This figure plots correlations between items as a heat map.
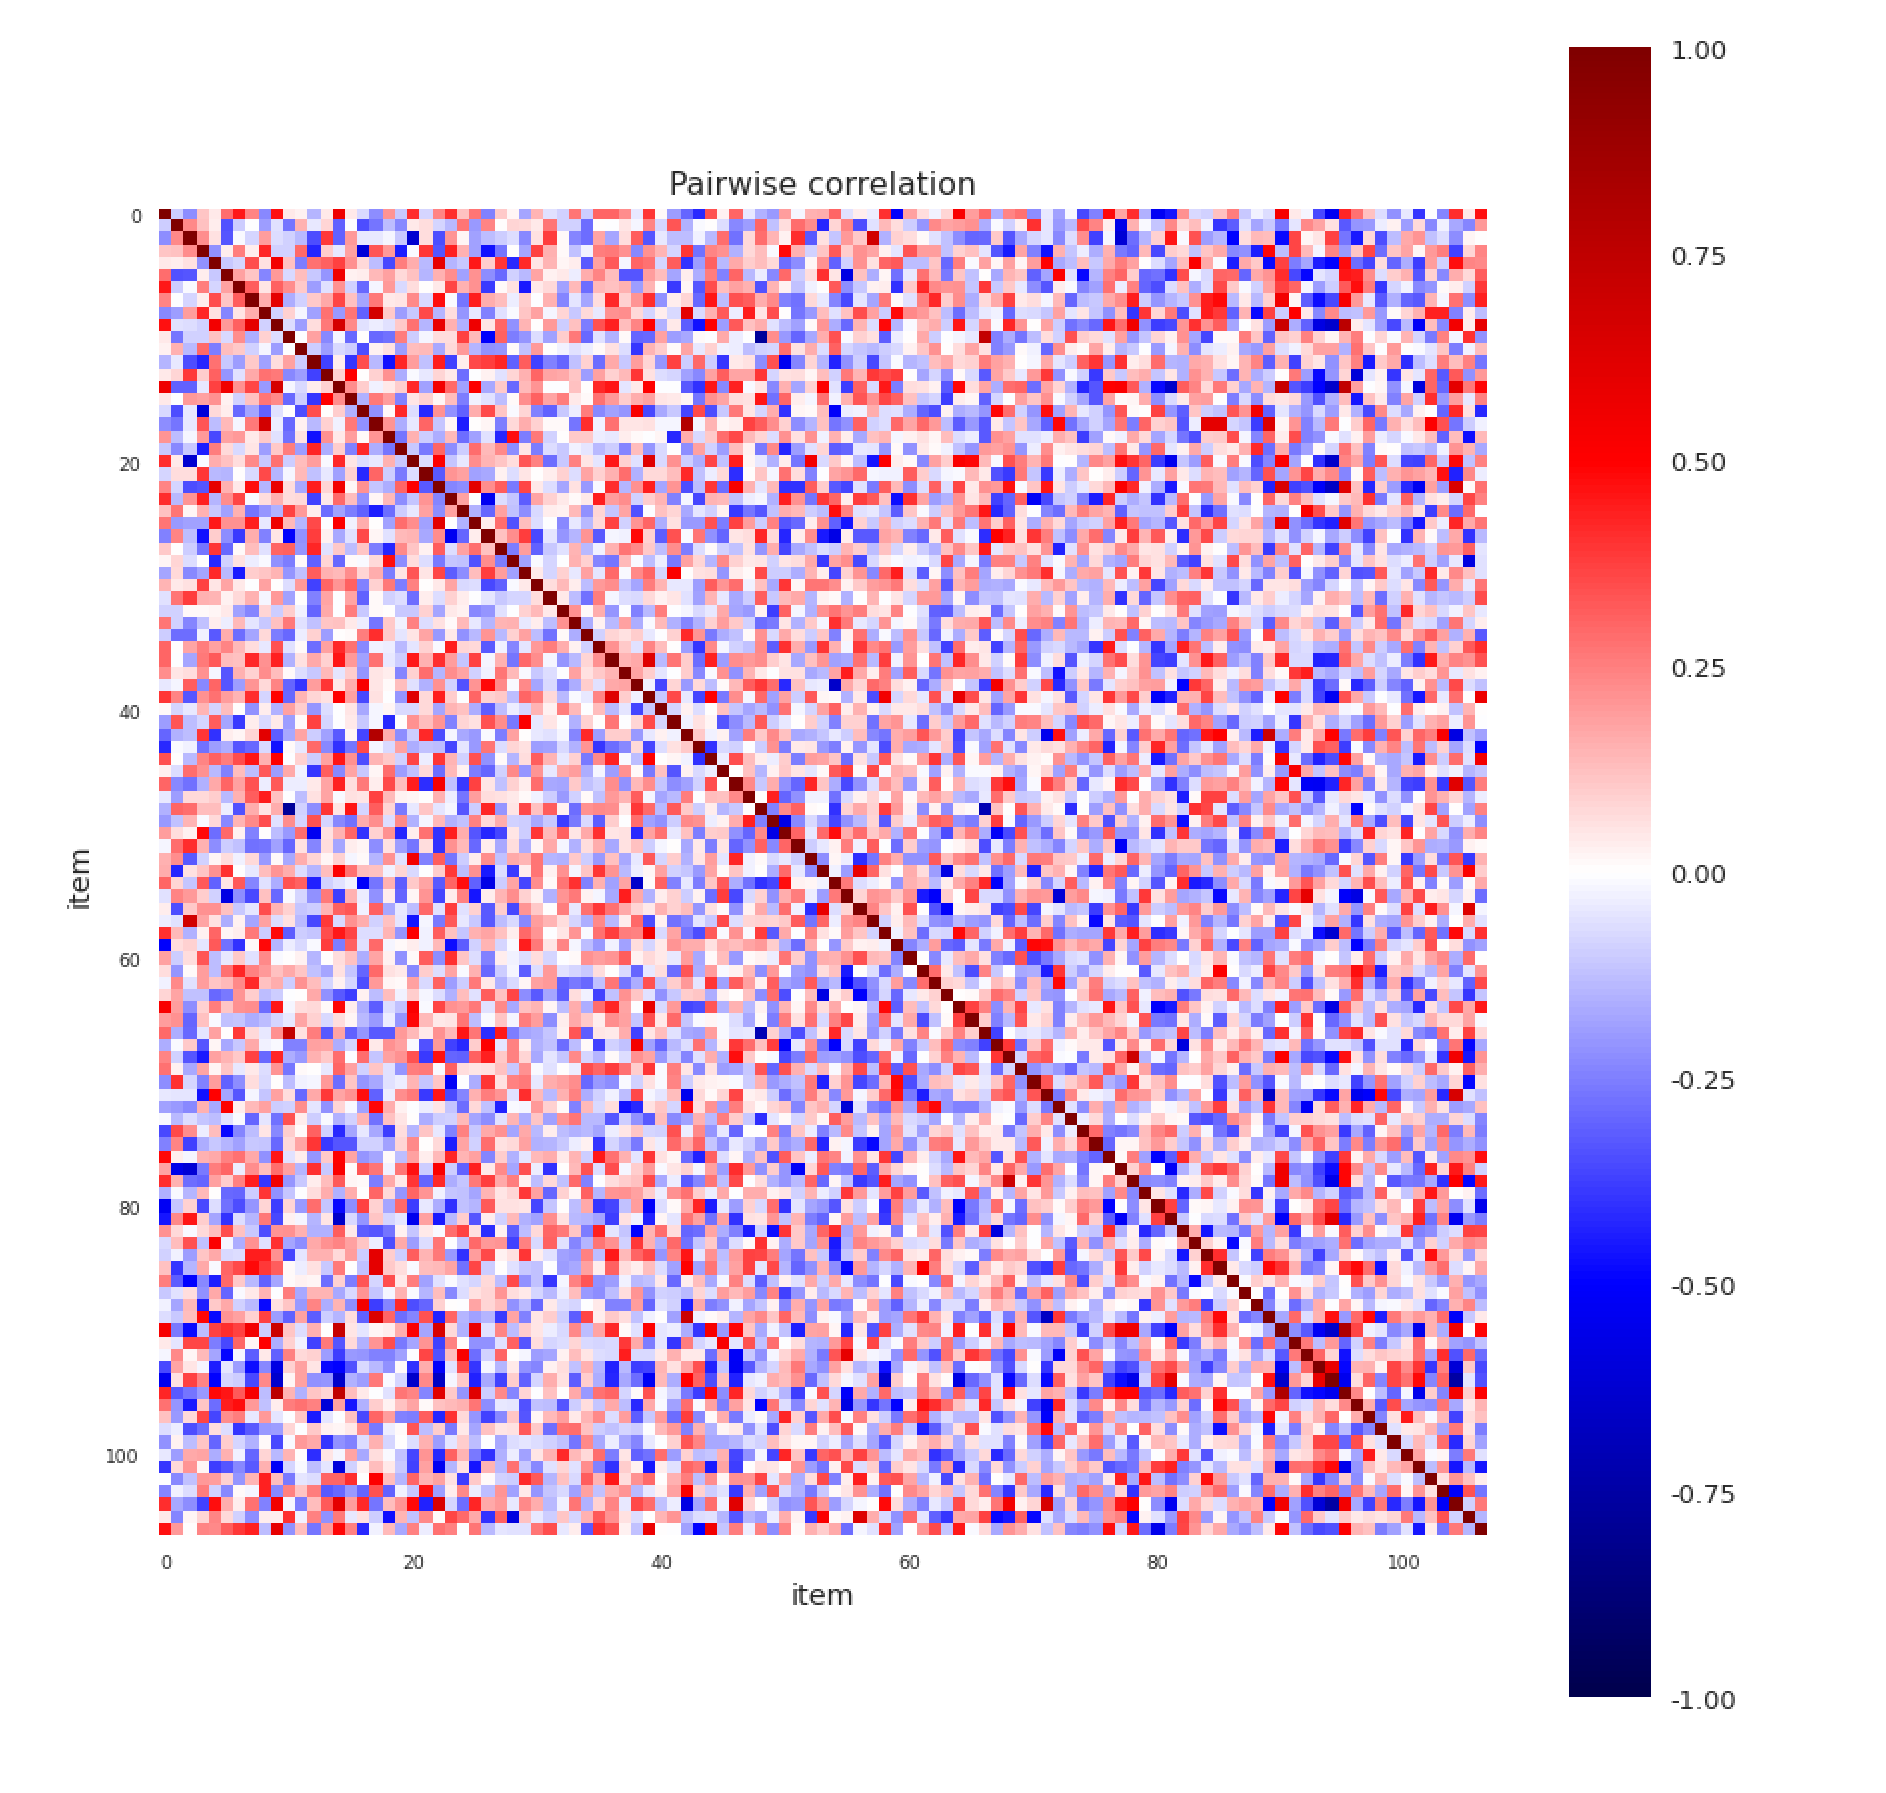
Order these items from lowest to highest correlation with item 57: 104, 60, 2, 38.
104, 60, 38, 2
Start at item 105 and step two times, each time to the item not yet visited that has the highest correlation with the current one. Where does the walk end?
53
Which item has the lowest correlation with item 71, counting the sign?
89
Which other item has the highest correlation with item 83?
4
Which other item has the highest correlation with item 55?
92
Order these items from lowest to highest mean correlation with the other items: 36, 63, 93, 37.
93, 63, 37, 36
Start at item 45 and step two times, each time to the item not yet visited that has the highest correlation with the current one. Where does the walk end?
8
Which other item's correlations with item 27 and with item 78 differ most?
105
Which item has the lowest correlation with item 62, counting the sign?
55
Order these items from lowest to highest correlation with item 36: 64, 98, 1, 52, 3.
98, 1, 52, 3, 64
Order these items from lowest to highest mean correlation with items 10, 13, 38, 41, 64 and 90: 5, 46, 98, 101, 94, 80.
94, 101, 80, 5, 98, 46
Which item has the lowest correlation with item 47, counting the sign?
82
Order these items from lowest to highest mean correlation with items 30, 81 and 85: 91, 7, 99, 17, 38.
38, 99, 7, 91, 17
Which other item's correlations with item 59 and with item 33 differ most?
0
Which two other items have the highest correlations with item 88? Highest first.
16, 19
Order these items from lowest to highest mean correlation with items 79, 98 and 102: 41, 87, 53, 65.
87, 53, 41, 65
